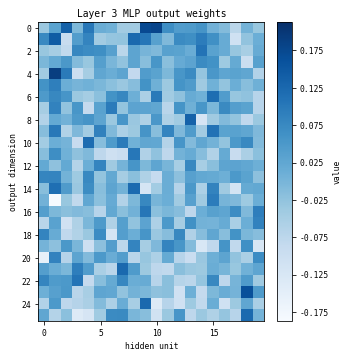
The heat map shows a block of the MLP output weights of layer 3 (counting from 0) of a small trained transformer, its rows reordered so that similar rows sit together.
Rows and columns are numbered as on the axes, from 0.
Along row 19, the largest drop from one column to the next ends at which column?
19
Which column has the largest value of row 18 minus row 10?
0
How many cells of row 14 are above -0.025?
13
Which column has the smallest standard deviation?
16
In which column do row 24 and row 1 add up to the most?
9
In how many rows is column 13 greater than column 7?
17
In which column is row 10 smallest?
3
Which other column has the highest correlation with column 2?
10
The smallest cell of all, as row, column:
15, 1
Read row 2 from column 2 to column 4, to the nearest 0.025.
-0.075 0.075 0.075
